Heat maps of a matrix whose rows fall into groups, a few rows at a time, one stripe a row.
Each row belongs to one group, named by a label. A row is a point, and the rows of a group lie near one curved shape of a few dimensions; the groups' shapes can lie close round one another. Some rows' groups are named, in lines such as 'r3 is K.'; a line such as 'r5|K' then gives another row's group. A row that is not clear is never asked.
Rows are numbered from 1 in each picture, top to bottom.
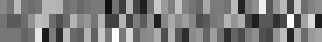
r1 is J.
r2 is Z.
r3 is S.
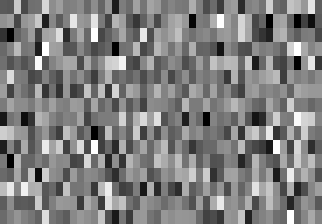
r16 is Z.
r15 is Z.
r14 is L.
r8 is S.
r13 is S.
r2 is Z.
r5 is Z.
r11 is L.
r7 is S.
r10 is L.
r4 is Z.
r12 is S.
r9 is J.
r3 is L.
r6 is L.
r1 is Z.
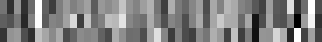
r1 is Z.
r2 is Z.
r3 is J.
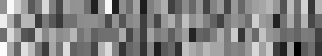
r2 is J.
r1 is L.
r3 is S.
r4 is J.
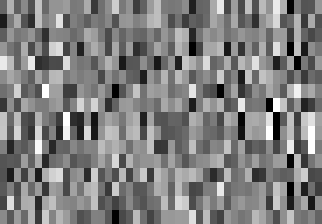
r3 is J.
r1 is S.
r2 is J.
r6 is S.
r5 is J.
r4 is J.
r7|Z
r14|J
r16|S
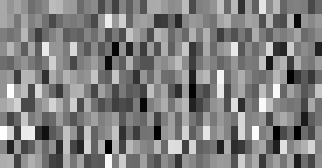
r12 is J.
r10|J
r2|J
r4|S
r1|S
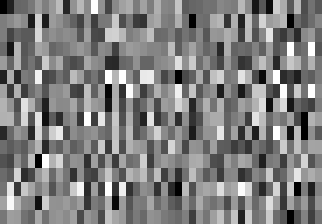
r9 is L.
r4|Z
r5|S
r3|Z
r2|S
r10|J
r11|S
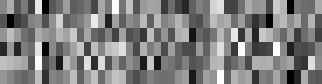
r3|S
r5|L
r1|S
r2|L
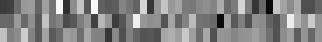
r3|J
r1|L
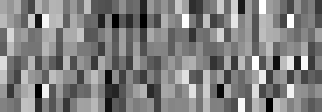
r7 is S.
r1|S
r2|S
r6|J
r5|J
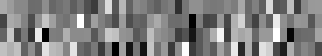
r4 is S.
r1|J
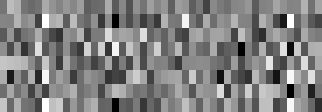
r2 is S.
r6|S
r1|L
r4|S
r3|J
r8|S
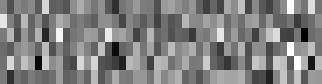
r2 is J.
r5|Z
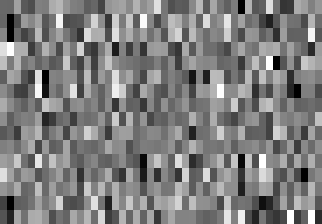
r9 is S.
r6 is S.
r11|J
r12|S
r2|L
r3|L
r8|S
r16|Z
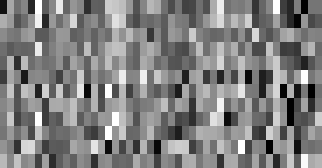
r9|S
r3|S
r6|J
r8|Z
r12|J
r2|Z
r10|J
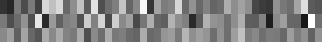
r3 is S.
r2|L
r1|L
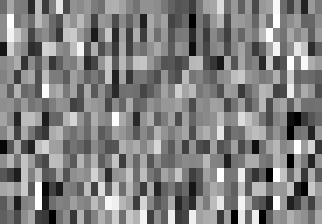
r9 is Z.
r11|J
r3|L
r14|L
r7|S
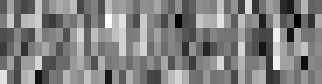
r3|J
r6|J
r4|J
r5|L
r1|Z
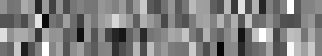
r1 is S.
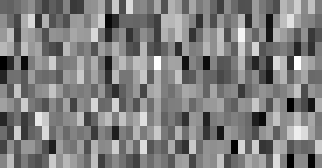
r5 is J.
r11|S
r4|J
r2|Z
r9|J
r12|Z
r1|S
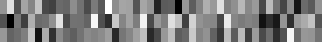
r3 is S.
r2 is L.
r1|J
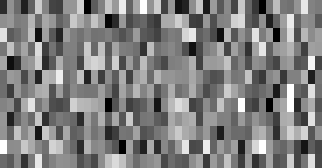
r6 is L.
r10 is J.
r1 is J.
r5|L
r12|Z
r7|Z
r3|J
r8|Z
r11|J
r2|Z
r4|L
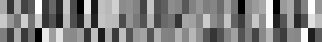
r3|L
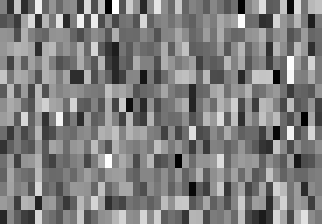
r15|Z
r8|S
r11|J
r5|Z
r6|J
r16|J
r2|L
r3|J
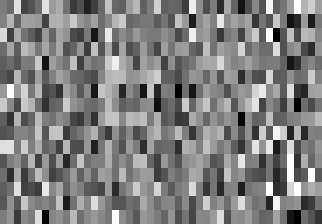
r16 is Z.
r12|S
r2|Z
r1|Z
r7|L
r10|J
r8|J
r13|Z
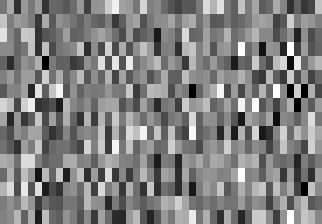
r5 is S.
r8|J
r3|J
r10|S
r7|J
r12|J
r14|L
